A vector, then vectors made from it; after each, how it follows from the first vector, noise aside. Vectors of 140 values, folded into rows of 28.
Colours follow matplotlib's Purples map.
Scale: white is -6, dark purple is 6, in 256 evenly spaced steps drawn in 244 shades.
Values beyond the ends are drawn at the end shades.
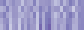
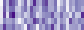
wrapped around, scaled up.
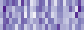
wrapped around, negated, scaled up.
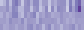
wrapped around, partly zeroed.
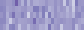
reversed, partly zeroed.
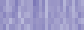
reversed, shrunk.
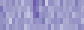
reversed, partly zeroed.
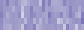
wrapped around, partly zeroed.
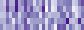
wrapped around, negated, scaled up.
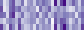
wrapped around, scaled up.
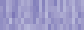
reversed, shrunk.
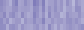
reversed, shrunk.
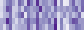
wrapped around, negated, scaled up.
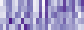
reversed, negated, scaled up.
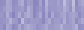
reversed, shrunk.
